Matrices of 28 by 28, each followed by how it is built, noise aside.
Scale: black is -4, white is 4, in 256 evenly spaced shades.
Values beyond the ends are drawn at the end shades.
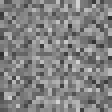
repeating rows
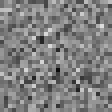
noise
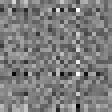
low rank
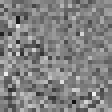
lower triangular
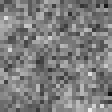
smooth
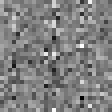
uneven columns
